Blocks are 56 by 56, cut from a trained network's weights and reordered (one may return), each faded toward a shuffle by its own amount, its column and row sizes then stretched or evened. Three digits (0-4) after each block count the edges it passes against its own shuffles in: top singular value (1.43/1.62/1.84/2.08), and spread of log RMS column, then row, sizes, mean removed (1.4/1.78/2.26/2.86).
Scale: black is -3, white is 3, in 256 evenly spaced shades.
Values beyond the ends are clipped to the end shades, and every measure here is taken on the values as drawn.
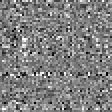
2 1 3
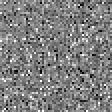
1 1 0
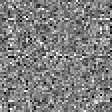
3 1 1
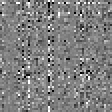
2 4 2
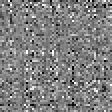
0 3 3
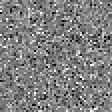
0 1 0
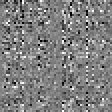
0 4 3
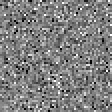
1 0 0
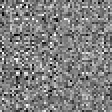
4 3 1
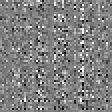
0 4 3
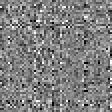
2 3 2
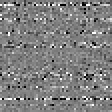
3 2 4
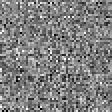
3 1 1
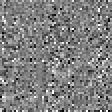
2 3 2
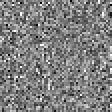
1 2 0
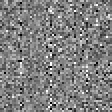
1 3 0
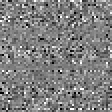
2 2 4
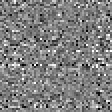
3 2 3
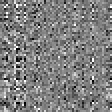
4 4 0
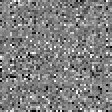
1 2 2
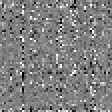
1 4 2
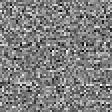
3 0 2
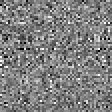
1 1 2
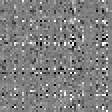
4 4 3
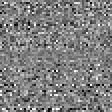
1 0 4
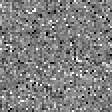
0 0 0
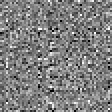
3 3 1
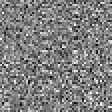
3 1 0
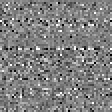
1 0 4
